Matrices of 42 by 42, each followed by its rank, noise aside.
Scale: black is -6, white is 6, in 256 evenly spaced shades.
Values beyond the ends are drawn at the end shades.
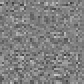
six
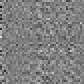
four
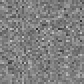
seven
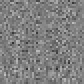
seven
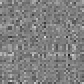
five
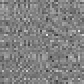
four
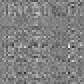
four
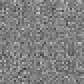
six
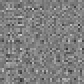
five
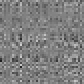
three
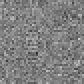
seven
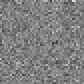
seven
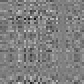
three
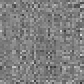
five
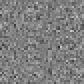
six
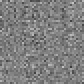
seven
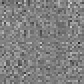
six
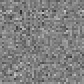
six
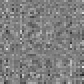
five
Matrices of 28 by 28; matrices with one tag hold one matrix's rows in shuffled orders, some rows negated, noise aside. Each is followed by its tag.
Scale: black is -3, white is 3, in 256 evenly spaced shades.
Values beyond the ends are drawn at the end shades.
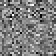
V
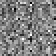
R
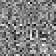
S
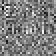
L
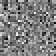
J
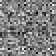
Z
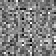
R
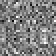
S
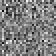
L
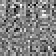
S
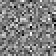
R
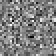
V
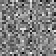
R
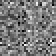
Z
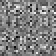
S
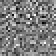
S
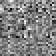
Z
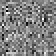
L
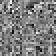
V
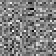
V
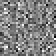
J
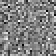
J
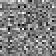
Z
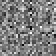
R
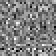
S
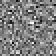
V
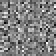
J
